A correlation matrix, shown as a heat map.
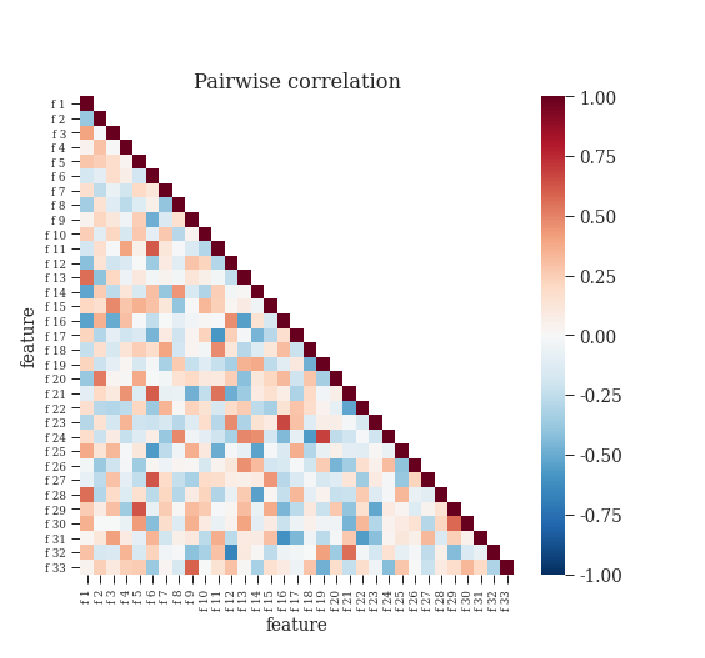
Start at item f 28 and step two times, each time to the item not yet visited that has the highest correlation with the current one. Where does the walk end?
f 13
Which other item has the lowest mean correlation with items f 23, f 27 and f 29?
f 32
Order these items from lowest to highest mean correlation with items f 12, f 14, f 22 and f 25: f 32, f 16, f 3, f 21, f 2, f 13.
f 21, f 32, f 3, f 13, f 2, f 16
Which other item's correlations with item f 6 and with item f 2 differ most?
f 27
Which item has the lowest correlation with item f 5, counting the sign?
f 26
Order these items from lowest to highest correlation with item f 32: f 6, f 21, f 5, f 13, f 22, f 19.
f 5, f 22, f 13, f 6, f 19, f 21
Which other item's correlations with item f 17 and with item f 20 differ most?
f 2
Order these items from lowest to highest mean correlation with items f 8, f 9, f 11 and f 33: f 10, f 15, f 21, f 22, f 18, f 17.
f 17, f 10, f 21, f 15, f 22, f 18
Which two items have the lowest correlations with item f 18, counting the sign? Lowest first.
f 24, f 19
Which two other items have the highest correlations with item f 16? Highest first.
f 23, f 12
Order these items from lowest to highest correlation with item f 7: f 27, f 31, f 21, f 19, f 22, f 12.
f 19, f 31, f 21, f 12, f 27, f 22
